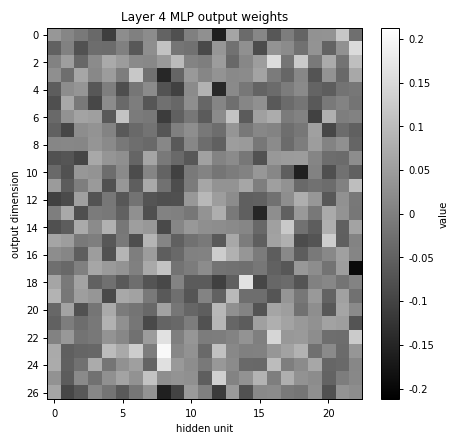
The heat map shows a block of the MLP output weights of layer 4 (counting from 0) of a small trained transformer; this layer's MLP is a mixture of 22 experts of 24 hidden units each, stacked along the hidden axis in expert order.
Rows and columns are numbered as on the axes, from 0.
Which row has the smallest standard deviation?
8
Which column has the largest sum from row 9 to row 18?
11
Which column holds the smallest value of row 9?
2
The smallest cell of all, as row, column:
17, 22
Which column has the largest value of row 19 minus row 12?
0
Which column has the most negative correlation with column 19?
20
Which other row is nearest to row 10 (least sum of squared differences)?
7
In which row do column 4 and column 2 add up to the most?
14
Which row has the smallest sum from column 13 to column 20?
10
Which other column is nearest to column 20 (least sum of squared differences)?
1
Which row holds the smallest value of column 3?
5
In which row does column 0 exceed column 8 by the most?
26
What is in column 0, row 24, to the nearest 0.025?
0.075
